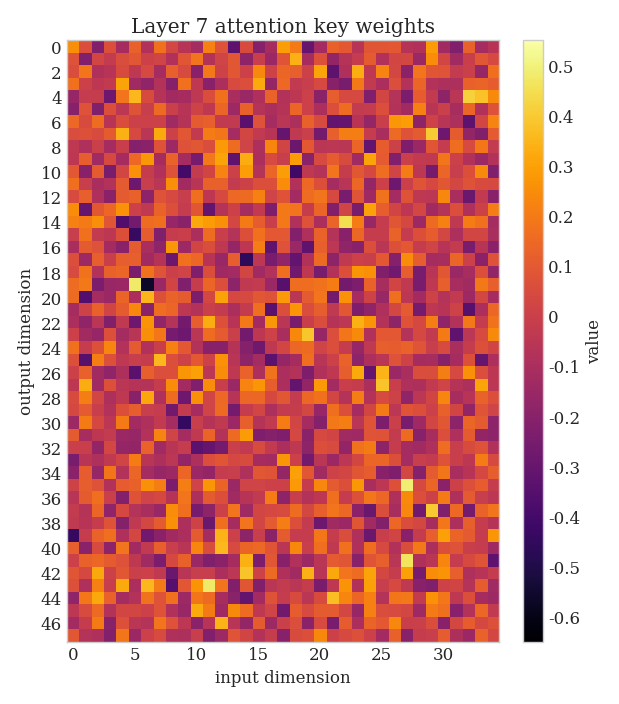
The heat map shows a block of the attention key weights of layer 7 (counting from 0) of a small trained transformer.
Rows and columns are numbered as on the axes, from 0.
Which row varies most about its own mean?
19
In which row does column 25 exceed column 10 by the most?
27
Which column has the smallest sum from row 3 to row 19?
18
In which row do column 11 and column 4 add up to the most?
43
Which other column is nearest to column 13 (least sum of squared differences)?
31
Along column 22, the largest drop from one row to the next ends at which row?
15
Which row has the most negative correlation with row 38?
17
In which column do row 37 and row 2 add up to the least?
10
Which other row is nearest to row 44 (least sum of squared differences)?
36
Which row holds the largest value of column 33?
4
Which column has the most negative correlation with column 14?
34
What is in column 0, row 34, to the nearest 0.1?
-0.2
